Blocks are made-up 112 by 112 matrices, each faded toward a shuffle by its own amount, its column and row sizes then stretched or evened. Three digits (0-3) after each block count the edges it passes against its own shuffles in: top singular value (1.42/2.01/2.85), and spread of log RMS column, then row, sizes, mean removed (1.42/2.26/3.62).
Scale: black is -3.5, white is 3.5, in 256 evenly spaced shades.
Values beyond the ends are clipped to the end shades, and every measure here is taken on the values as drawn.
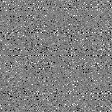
2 1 2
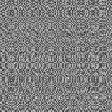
3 1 1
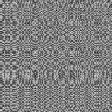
3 2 1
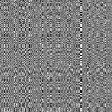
3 3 0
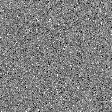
0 1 0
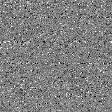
0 0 2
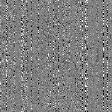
2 3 0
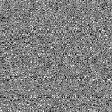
2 0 2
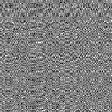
3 0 2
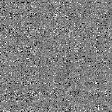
1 2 2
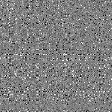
2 1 2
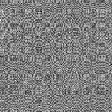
3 1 0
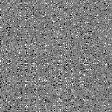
2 2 1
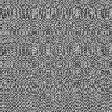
3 0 2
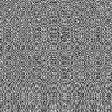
3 0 1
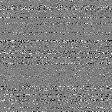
1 0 3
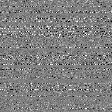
1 0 3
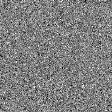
0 1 1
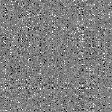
2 2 1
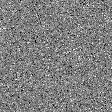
0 0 0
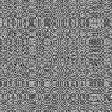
3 0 1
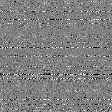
2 0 3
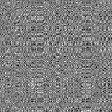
3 1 2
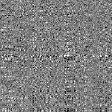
2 2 2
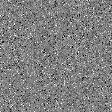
0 1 0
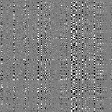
3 3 2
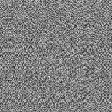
3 0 1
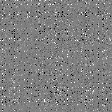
0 2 2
